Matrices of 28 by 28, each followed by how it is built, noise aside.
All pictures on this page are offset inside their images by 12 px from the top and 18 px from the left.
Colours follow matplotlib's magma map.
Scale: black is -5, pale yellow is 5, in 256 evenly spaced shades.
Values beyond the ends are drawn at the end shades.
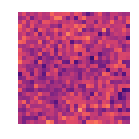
smooth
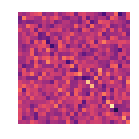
diagonal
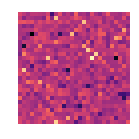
sparse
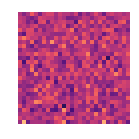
repeating columns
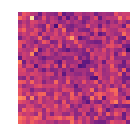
smooth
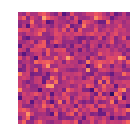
repeating columns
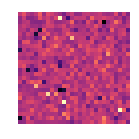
sparse
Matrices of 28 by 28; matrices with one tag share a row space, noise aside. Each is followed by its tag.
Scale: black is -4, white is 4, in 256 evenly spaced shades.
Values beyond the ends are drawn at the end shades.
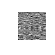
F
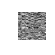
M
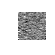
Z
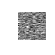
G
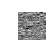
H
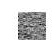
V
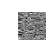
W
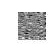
H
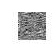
Z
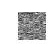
F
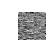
V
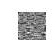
V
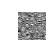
M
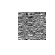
W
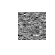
F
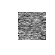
F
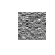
M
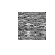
V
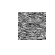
Z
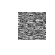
W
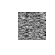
H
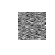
M
